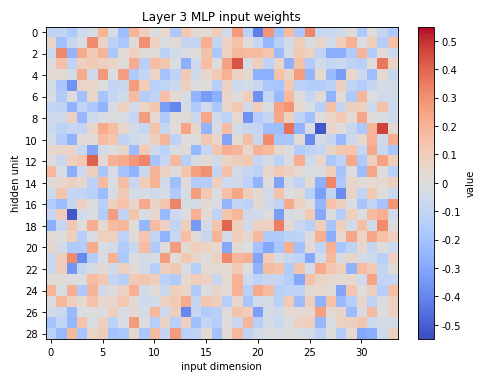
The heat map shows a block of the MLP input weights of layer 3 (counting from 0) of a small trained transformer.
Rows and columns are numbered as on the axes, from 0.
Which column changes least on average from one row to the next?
0
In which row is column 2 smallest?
17
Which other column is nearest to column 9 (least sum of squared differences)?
29
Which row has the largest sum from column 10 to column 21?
21
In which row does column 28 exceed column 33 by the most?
11
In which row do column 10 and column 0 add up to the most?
13
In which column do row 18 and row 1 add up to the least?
14
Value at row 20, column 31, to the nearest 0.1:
-0.1
